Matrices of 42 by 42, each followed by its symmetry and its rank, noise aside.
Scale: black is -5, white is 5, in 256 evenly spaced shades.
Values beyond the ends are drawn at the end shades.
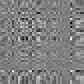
no symmetry, rank two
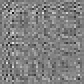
symmetric, rank three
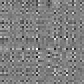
no symmetry, rank three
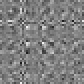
symmetric, rank three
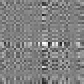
no symmetry, rank two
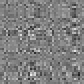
no symmetry, rank three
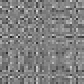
antisymmetric, rank two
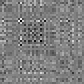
symmetric, rank three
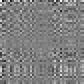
no symmetry, rank two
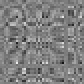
no symmetry, rank three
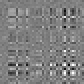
symmetric, rank one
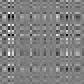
no symmetry, rank one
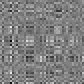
no symmetry, rank two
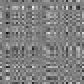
antisymmetric, rank two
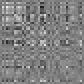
symmetric, rank two
